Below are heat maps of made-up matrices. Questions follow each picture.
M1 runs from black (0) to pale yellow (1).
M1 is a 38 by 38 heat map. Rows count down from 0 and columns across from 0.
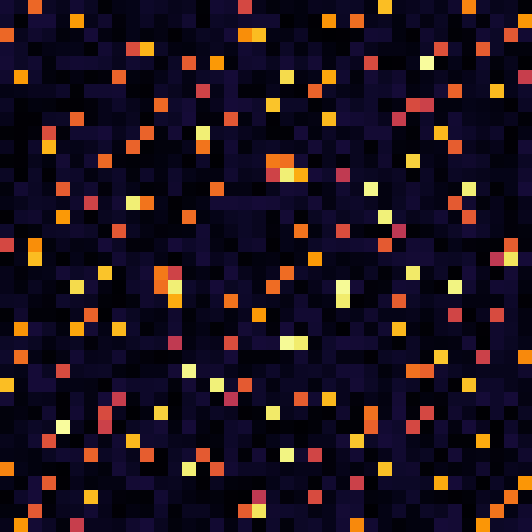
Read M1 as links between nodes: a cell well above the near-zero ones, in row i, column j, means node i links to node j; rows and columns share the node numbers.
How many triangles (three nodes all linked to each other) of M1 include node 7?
4
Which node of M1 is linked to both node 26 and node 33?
node 13
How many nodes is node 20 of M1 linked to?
6
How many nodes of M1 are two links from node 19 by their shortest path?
6
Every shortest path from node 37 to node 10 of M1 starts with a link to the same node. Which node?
node 34
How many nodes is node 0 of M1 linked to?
4
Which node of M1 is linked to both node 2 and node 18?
node 36
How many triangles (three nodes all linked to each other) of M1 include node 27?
3
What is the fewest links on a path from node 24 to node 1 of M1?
3
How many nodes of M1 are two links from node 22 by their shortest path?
5
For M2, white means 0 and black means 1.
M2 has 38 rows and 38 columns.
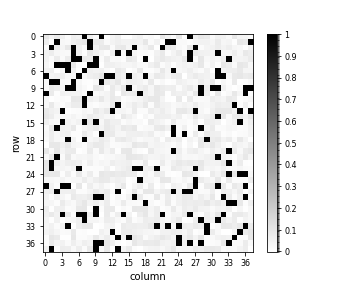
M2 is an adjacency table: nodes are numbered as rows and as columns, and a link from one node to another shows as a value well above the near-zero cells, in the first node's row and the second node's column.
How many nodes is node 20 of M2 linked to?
2
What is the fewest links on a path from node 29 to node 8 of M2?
4
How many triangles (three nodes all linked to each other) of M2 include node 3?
1
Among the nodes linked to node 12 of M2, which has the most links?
node 7
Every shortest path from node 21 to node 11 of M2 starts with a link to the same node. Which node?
node 31
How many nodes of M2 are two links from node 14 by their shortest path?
7
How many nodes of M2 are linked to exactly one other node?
3
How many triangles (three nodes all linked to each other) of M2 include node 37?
0
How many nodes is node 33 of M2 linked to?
6
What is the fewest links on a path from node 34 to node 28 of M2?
4
